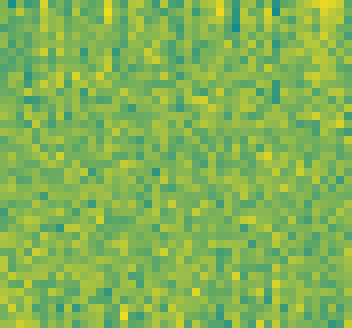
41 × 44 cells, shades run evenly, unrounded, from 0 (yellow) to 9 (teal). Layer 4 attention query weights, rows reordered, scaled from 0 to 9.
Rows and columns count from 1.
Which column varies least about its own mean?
37
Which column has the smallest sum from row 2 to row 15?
41
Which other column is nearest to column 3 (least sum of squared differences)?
7
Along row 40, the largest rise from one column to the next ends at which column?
17
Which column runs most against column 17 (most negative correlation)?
30
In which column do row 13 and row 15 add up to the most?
44
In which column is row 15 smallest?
40
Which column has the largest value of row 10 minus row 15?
4
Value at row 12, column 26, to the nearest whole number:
7
